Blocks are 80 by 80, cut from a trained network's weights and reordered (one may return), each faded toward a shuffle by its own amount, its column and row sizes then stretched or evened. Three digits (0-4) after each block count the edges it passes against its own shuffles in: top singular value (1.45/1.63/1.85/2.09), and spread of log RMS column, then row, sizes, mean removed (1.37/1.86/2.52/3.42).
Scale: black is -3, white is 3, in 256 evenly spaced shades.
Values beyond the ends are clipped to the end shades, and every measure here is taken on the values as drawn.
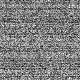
3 1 1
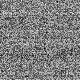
0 1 1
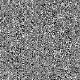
0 3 1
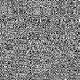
4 0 2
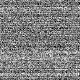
4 2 1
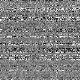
2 2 4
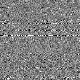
1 0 3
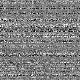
3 1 4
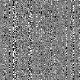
2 4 1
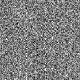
2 2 0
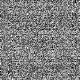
1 3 0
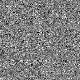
0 0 2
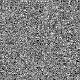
1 1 1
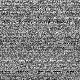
2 0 3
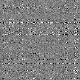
1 2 3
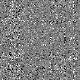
0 3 2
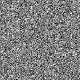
1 1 0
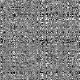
1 4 3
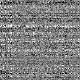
4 3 3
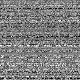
4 0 4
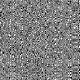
3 3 0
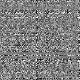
0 3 4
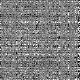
4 4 2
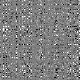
3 4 3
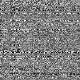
0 2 4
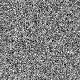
0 0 0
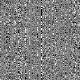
2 4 0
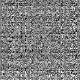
2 4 1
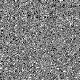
2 1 1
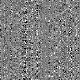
3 4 0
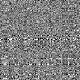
3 0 3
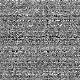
3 2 3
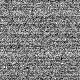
2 0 0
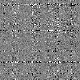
2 3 3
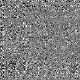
0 3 3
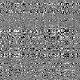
4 2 4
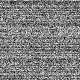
4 0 0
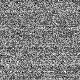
0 0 2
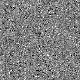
0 1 1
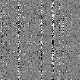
2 4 2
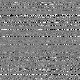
3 0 4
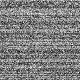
4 0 1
